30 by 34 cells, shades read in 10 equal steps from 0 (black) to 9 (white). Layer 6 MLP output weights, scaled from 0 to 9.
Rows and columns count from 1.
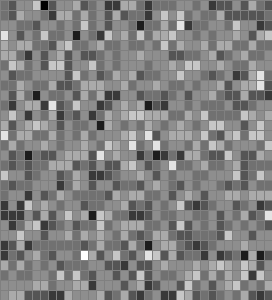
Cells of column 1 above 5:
7
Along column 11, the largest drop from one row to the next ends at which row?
27
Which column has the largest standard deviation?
33
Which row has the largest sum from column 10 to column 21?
15
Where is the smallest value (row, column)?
1, 6
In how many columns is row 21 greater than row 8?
13
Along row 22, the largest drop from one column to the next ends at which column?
12
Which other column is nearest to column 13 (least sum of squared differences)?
9
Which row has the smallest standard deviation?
19
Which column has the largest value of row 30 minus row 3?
24
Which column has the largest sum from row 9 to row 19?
17
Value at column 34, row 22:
8
